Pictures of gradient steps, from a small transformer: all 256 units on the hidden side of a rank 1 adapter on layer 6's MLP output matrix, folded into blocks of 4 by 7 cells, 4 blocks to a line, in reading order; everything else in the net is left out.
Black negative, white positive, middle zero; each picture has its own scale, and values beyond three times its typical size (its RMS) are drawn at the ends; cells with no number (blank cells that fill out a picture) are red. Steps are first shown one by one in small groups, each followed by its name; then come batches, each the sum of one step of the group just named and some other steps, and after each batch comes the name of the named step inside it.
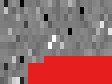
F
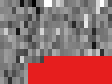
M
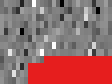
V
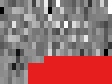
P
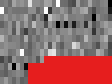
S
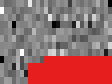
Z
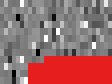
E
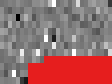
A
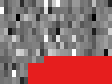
A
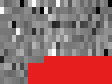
Z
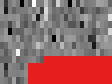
M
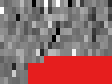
S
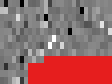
F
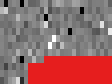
F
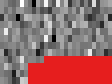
E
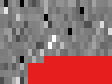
F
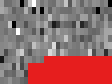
Z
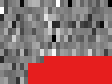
Z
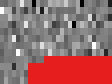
Z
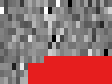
P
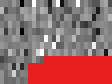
V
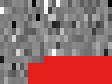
Z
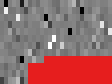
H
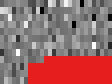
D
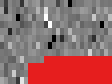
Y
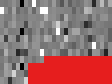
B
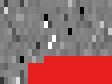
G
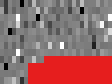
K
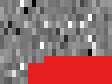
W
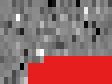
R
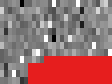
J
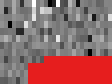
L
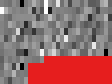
B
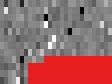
G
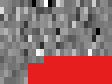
R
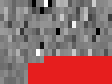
R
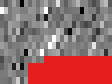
B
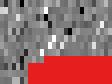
B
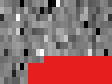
R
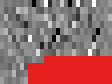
Y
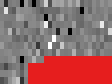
G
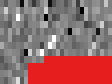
R
